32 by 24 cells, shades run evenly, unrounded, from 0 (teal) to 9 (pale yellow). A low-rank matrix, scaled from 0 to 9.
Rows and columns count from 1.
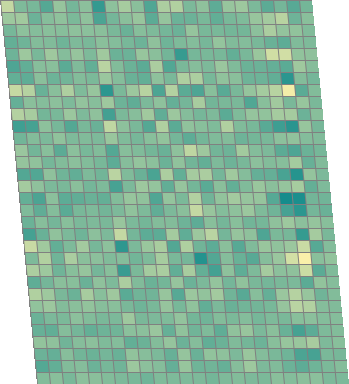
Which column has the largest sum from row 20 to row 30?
22
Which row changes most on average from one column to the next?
8
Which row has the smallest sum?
17
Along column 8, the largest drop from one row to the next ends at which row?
21
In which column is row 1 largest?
1
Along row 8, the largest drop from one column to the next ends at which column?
23
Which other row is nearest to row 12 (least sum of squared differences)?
27
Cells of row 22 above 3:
21
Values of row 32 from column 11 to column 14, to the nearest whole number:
4 4 4 4
